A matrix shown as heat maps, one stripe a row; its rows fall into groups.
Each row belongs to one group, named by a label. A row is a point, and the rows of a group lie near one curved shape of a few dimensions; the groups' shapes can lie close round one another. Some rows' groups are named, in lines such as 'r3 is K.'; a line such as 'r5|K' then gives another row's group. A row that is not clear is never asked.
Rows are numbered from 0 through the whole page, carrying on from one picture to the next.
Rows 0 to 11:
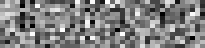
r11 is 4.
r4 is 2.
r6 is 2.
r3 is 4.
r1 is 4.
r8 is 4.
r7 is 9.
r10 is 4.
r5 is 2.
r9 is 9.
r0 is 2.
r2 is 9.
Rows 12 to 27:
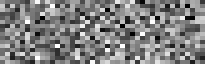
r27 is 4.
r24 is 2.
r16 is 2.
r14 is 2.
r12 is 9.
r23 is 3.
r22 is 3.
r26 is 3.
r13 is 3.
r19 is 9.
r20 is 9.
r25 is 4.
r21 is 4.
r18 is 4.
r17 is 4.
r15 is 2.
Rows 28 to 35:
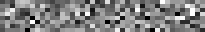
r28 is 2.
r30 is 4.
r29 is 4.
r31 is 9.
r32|4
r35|4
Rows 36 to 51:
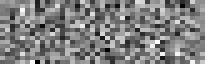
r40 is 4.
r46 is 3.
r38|2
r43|4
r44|9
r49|2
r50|2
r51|4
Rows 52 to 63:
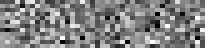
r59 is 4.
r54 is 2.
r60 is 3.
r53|2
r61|9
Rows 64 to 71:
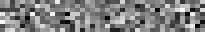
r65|4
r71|9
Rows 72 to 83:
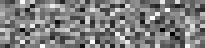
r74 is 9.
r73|9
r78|4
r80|4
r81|4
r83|2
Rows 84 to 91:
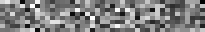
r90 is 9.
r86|4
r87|2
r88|4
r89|9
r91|4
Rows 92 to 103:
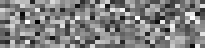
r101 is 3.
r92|9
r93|2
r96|4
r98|9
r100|4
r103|9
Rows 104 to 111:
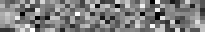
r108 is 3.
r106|4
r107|4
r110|4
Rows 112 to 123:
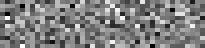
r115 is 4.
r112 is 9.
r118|9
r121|4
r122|9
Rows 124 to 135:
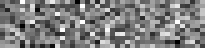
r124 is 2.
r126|4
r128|4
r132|2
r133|9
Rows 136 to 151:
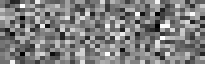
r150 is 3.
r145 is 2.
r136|3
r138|2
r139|4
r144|9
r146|2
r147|4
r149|3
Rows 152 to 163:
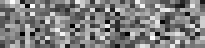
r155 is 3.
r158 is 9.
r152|4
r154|2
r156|2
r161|2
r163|9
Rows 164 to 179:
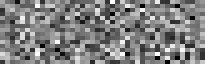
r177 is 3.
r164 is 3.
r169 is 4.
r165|9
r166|9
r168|2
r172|2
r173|2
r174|3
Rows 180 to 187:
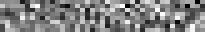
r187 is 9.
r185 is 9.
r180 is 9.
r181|3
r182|4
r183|2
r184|2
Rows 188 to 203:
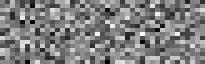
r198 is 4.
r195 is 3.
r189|2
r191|2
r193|2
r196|9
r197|3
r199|4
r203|9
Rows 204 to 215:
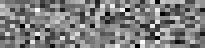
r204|2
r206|3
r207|2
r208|9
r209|2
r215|9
